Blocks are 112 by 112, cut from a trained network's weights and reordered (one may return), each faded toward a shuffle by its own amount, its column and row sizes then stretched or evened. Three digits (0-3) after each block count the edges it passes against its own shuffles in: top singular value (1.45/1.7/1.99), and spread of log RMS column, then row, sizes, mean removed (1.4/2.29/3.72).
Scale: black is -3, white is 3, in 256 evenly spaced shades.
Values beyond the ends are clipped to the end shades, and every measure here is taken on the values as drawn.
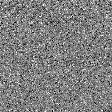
0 0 1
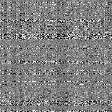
2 0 3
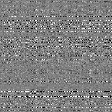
3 1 3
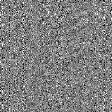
2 2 0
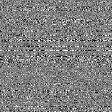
3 0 3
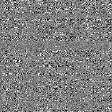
0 2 3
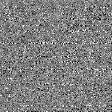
0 1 2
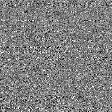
0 0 2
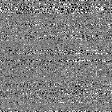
2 1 3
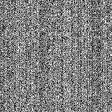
3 0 0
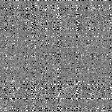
2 2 3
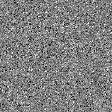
0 1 1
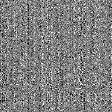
2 2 1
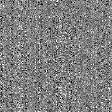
0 2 1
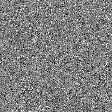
0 1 0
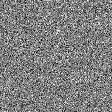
1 0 0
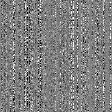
2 3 0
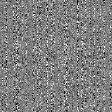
0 3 0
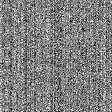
3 1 1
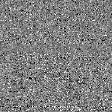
0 1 2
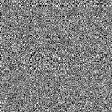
3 1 2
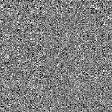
2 2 1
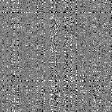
3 3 2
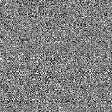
2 1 2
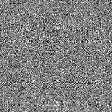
3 0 2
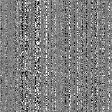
3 3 1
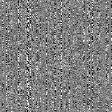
1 3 0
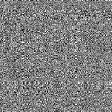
3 1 2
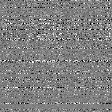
0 1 3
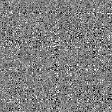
1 2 2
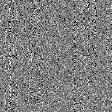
1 2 1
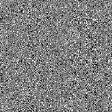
2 2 1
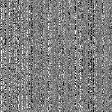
2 3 0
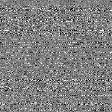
2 0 3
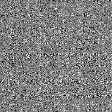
0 1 2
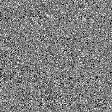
0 1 1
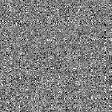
2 2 2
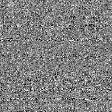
2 1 2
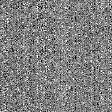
1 2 1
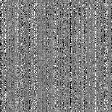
3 3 1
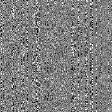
2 3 0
